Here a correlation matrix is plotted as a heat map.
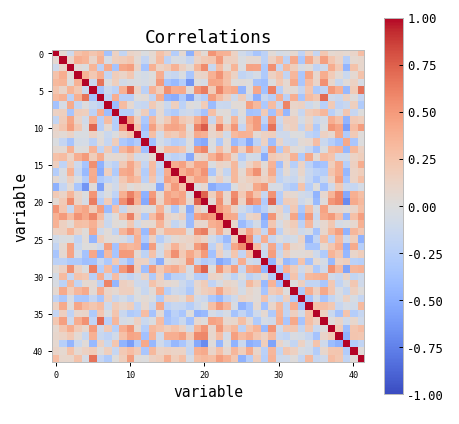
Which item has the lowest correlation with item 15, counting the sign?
6
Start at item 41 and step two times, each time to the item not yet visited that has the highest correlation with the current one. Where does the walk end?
10
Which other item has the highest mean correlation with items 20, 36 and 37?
22
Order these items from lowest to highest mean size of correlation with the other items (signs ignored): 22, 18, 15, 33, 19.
33, 18, 15, 19, 22
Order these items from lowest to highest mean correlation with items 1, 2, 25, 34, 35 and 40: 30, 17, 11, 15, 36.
15, 17, 11, 30, 36
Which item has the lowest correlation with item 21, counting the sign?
18
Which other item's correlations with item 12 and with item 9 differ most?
20
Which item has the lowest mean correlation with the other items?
39
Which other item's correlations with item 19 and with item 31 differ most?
38
